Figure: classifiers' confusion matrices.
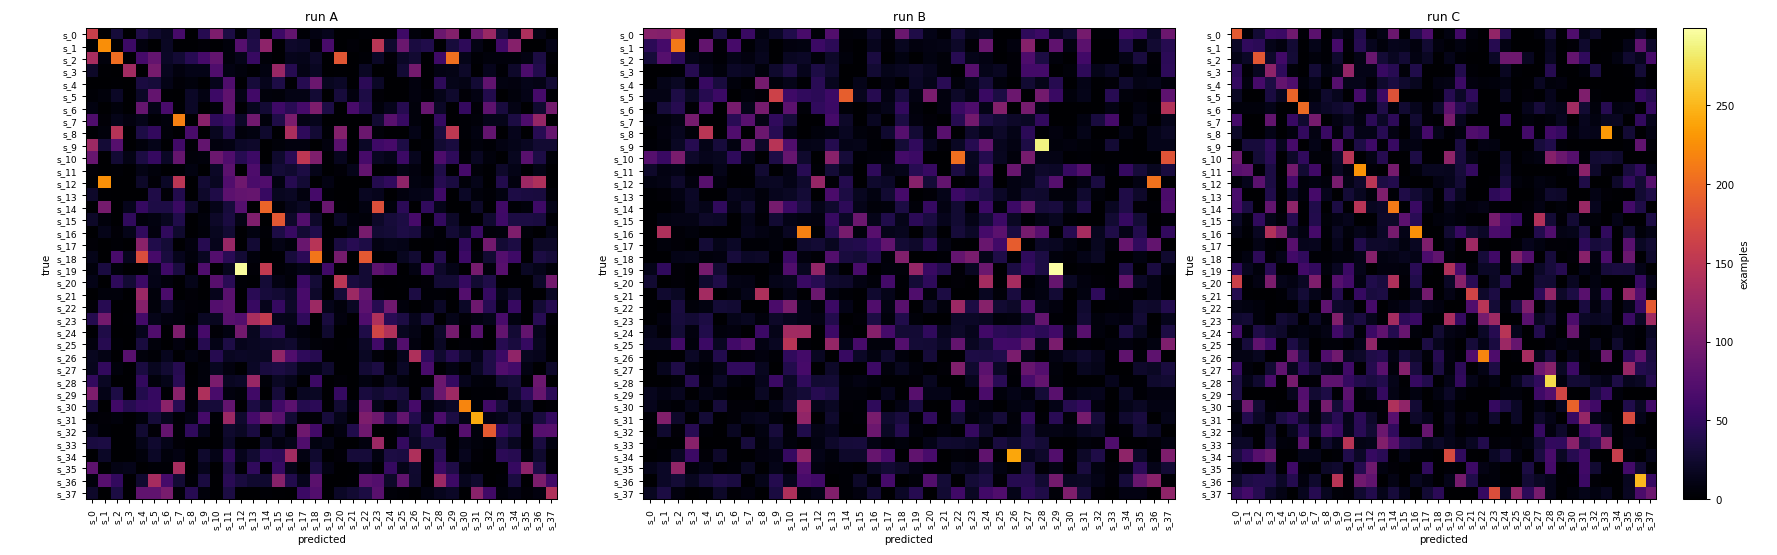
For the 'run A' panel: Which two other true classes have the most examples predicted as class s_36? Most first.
s_12, s_7
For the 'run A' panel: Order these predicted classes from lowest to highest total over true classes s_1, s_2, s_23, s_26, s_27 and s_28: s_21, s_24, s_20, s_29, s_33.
s_21, s_24, s_20, s_33, s_29
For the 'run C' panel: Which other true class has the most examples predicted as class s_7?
s_20
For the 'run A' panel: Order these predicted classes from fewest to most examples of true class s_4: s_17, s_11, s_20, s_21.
s_21, s_20, s_17, s_11
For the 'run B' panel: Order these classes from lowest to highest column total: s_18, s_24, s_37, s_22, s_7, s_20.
s_7, s_20, s_18, s_22, s_37, s_24
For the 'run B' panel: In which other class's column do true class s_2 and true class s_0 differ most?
s_18
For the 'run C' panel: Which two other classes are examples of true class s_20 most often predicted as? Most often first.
s_0, s_14
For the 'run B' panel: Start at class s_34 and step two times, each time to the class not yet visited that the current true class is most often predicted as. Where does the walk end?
s_36
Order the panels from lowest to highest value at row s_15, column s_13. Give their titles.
run C, run B, run A
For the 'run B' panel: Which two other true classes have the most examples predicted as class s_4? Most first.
s_8, s_21
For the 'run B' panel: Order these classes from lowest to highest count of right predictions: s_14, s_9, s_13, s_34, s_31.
s_14, s_13, s_31, s_34, s_9
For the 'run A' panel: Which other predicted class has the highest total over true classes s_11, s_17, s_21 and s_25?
s_4
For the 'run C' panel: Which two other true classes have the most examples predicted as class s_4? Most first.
s_16, s_27
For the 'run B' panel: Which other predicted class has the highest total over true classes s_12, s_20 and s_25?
s_29
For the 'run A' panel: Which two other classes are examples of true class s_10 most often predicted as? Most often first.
s_17, s_18
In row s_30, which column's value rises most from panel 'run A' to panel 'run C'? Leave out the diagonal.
s_14
